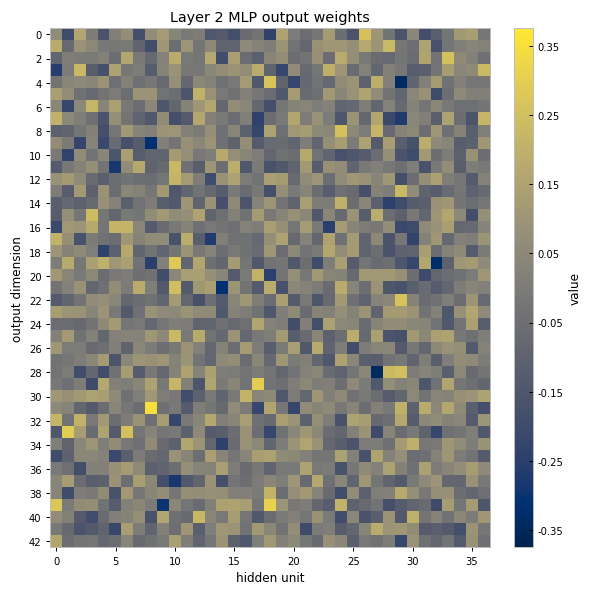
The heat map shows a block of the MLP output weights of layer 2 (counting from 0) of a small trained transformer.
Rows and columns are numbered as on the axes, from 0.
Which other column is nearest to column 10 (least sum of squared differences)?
15
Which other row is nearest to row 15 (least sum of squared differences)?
25
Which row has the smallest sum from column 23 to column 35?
10
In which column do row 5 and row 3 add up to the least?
19
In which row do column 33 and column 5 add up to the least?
41
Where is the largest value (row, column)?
31, 8
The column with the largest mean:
6
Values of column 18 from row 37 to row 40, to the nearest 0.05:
0.05 0.2 0.3 -0.05
